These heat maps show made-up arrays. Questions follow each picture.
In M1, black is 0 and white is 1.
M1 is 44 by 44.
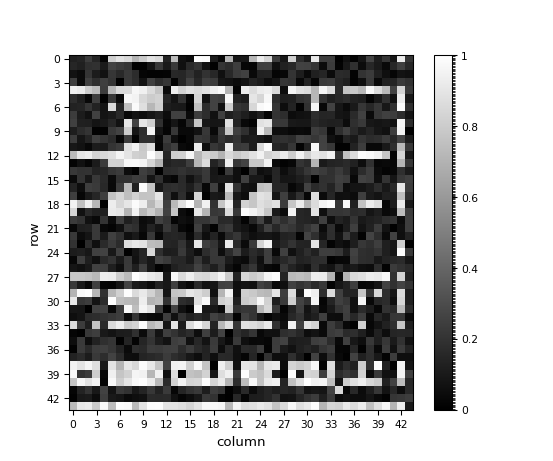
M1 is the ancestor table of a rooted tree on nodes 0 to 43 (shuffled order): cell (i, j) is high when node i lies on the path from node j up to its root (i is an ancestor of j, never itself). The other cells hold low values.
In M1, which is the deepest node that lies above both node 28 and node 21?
12
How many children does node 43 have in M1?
2
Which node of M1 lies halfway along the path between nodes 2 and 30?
39
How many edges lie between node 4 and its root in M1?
3
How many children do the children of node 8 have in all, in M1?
1
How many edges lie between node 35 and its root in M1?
6
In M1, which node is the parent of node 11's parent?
5
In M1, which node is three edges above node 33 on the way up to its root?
38
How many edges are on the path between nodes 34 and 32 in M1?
8
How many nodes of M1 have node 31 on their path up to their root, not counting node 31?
9
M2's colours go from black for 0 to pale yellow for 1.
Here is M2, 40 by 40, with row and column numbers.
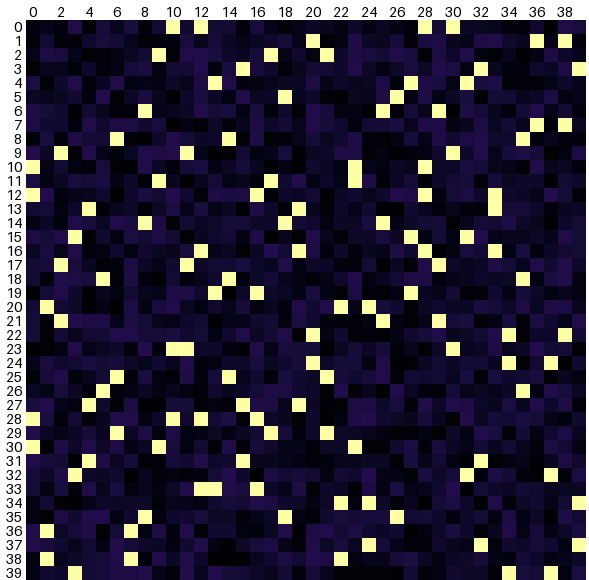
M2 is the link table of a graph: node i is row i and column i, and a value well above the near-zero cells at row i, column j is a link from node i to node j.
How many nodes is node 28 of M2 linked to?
4
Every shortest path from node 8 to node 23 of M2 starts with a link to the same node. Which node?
node 6
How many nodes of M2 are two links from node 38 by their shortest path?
3
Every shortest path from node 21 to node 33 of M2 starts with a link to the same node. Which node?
node 2
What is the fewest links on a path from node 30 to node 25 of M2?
4
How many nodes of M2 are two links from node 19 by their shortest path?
5
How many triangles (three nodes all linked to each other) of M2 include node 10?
1
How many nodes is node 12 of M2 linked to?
4
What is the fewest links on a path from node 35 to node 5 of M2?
2
